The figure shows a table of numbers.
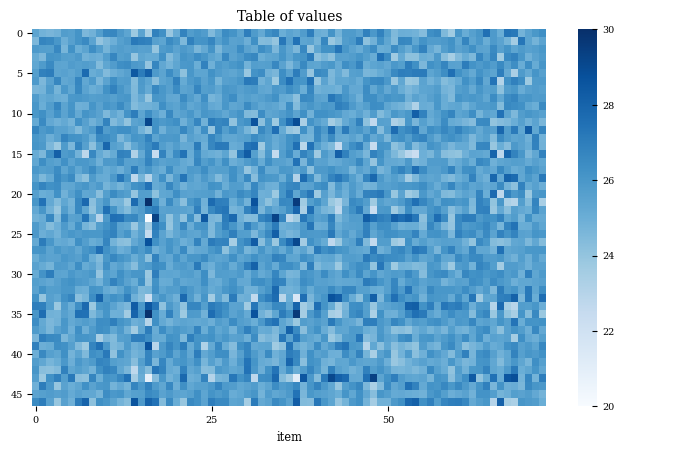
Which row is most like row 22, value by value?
14
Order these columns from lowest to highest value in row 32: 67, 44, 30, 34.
30, 67, 44, 34
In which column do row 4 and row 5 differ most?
16
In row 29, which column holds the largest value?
31
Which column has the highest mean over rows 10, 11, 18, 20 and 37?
36
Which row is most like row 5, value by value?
19
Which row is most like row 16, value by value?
45
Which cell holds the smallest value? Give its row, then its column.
23, 16
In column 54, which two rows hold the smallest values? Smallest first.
15, 9
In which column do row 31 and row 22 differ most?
48
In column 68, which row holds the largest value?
43
